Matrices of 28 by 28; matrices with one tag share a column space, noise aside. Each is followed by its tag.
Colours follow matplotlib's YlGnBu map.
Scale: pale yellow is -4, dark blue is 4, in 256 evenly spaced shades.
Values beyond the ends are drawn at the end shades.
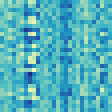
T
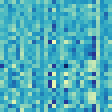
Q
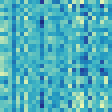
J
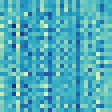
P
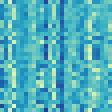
Q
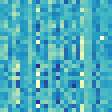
Q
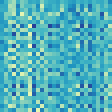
P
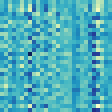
P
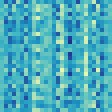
J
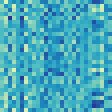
J
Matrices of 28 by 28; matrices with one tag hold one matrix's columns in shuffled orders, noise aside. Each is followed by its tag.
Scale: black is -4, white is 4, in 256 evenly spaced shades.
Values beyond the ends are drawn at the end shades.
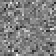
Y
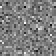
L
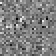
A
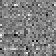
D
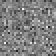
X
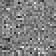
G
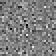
L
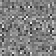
L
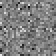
Y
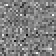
D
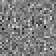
A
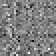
D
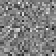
Y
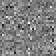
L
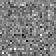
D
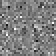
L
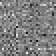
D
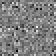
Y
